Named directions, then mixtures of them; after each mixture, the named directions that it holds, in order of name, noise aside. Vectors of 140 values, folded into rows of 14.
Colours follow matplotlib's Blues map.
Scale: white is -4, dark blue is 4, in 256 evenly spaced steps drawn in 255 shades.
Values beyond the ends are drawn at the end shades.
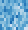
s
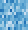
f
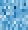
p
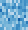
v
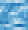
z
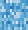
f, v, z.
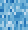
f.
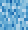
v.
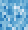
p, s, v.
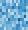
v.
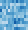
p, v, z.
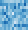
p, v, z.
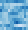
z.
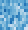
s.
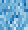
p, s.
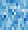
f, p, v.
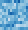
f, v, z.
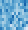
s, v.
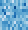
p.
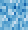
p, v.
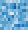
p, v, z.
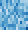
p, s, v.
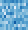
p, z.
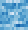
v, z.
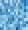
s, v.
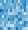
f, s, v.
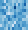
f, p, v.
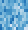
s.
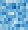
p, v, z.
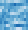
z.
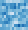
p, v, z.
